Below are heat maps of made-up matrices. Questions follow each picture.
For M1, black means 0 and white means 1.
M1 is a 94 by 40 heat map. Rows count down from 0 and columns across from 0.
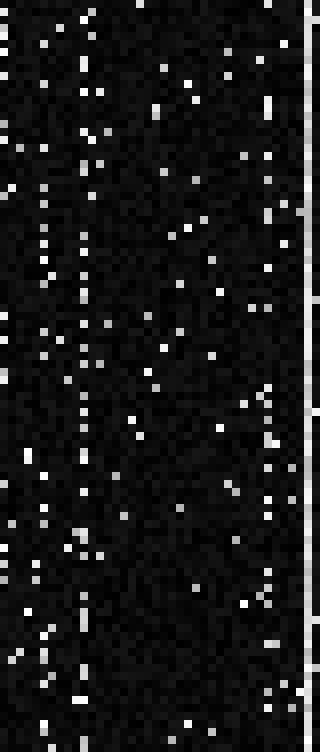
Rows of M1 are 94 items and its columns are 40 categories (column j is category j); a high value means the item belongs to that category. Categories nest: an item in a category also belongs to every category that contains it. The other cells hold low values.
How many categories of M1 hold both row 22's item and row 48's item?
2
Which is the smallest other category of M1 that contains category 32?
10
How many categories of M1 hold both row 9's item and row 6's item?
3
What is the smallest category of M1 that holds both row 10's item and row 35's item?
5
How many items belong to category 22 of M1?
3
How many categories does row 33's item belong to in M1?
2
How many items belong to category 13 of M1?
2
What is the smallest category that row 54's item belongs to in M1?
17
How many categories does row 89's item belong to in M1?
1
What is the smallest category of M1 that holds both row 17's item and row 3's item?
0
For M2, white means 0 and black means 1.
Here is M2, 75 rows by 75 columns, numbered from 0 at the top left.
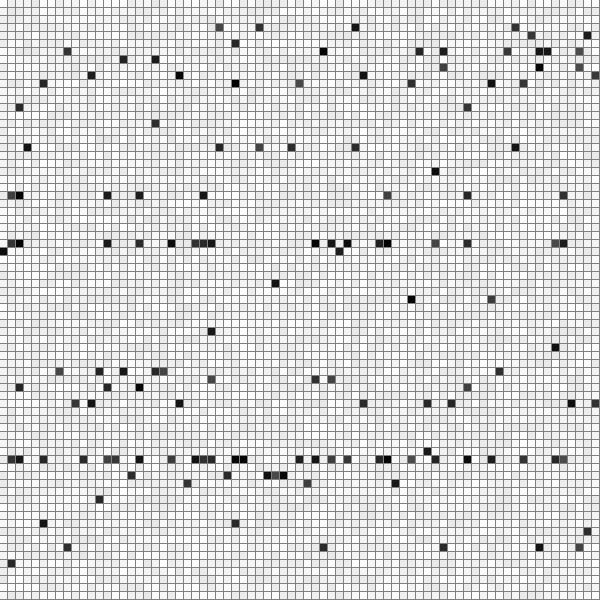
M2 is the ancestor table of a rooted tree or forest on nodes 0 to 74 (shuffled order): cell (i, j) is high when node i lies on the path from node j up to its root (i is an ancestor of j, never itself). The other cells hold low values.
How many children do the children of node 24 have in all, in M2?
3
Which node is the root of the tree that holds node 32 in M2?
18
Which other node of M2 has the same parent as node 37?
65
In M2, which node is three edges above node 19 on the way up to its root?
46
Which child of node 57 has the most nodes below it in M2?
30
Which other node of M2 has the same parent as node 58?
2
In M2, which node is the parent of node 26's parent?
47
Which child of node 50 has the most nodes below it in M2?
9
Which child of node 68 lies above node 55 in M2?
8
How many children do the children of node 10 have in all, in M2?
3
